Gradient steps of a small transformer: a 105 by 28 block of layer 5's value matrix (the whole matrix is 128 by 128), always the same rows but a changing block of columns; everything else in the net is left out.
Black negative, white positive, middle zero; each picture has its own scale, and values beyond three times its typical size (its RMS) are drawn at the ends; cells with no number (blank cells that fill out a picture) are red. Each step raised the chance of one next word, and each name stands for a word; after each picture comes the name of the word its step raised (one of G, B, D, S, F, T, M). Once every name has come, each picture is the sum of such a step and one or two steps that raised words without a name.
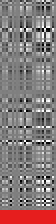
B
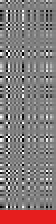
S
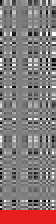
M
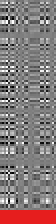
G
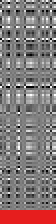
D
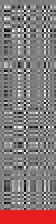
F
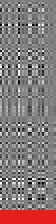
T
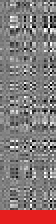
B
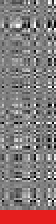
M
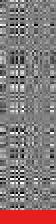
T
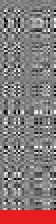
F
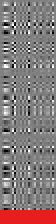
T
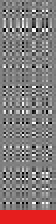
F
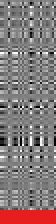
M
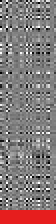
B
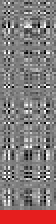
M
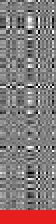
D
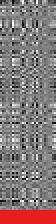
M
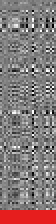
F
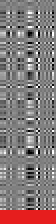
M
